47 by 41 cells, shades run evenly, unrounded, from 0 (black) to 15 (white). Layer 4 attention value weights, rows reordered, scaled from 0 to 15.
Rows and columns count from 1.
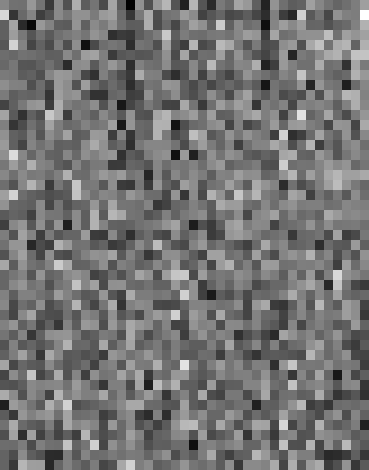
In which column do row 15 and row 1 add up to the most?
35
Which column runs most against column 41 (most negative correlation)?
30
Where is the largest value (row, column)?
2, 41
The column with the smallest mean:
14
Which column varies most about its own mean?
15
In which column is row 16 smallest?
20
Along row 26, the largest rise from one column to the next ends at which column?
24
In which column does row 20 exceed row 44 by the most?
9
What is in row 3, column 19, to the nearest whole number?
6
